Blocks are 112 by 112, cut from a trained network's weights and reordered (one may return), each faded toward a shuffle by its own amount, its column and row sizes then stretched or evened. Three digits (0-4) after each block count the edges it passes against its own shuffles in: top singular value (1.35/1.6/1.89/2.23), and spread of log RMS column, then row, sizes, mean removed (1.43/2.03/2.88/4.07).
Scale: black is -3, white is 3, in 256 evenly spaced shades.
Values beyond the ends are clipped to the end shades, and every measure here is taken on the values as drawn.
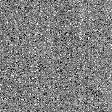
0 0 1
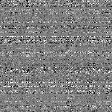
2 2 4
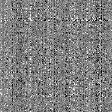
3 3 2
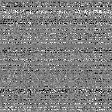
3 2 4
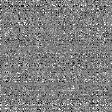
1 2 3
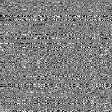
4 0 4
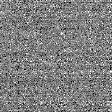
1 2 1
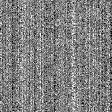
4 2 0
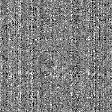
3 2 2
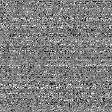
2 0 3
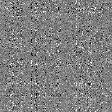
0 3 2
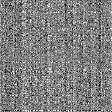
3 1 3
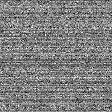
4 0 1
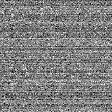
4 1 1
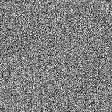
1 0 0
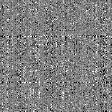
2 3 2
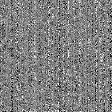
2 3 1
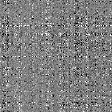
2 3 3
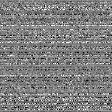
4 1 4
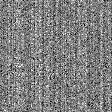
3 1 1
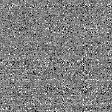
0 2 2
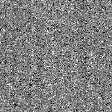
0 1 1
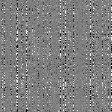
3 4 1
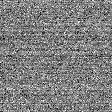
2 0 0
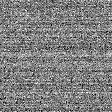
3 0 0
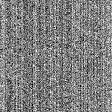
4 1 0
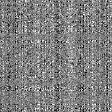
4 2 3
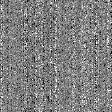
2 3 0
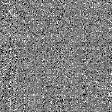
0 3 1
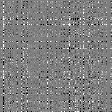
4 4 3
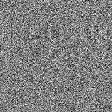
2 0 0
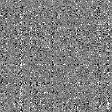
1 3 3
